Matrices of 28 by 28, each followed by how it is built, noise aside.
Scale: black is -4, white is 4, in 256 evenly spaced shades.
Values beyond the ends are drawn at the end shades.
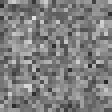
blocks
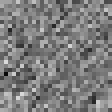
Hankel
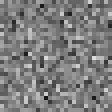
repeating columns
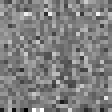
uneven rows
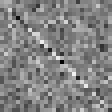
diagonal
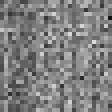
blocks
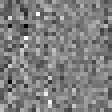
uneven columns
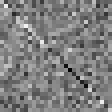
diagonal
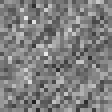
Hankel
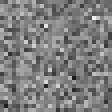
repeating rows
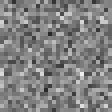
repeating columns
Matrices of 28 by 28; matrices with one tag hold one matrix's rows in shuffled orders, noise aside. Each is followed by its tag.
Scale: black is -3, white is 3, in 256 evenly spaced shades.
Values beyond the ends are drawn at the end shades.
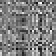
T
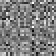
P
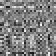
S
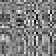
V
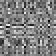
S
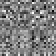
P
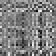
T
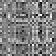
T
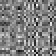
V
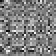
S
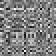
S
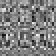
P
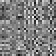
V
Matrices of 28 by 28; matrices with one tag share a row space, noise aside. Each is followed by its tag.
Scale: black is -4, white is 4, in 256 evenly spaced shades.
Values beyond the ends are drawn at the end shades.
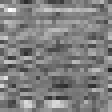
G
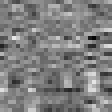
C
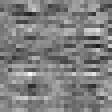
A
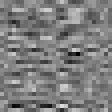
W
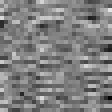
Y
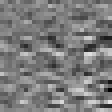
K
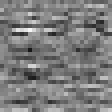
A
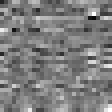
Y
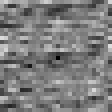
G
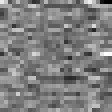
C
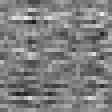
A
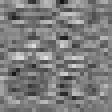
W
